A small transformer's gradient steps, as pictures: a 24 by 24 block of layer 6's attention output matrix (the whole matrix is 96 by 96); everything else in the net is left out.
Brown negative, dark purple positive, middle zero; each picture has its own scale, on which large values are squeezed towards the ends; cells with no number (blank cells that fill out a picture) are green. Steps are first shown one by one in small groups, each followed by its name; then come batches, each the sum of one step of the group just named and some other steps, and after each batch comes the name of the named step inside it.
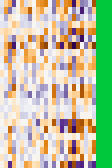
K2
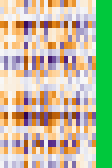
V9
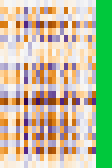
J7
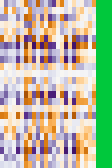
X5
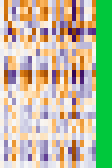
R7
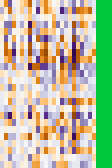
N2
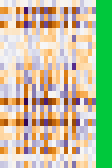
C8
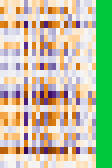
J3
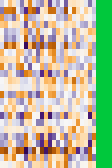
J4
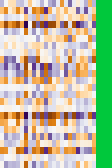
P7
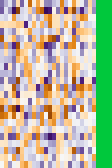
P7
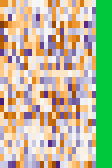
V9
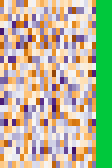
X5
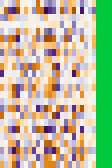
K2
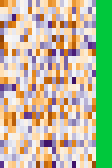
V9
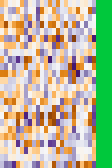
V9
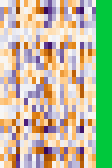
C8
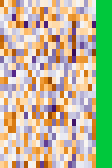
P7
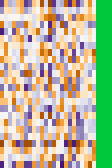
N2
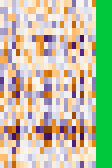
K2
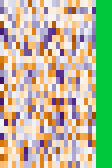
J4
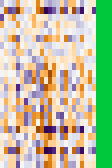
C8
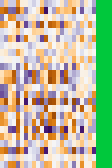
J7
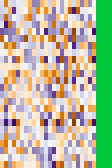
R7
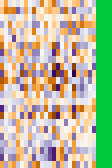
R7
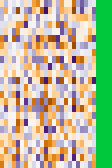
C8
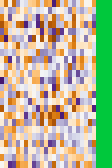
V9
